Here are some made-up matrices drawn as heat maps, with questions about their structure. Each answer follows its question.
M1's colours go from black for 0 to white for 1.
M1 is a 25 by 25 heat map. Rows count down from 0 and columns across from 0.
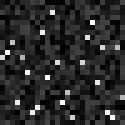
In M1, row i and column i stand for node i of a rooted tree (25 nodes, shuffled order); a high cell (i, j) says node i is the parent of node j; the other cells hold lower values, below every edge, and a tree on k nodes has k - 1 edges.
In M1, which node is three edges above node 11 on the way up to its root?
9
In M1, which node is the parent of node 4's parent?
12
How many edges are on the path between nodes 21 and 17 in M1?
2
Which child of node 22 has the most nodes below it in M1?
6
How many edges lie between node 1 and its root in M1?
8
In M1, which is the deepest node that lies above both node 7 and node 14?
23
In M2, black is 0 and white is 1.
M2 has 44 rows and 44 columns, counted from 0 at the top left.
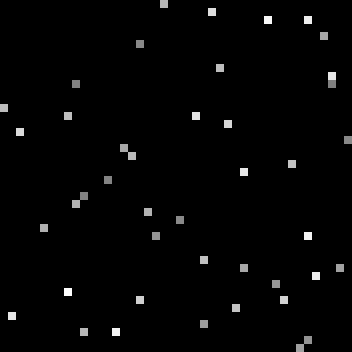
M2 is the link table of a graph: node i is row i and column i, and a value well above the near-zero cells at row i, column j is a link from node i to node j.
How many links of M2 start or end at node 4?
1
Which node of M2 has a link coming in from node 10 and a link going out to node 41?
node 9
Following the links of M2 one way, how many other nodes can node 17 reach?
11
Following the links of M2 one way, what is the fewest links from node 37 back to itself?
3
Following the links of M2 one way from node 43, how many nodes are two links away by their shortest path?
2
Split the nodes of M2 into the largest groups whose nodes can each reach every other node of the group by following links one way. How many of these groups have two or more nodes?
4
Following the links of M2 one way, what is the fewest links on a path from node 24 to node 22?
6
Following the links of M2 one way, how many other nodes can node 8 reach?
6
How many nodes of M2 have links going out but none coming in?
3
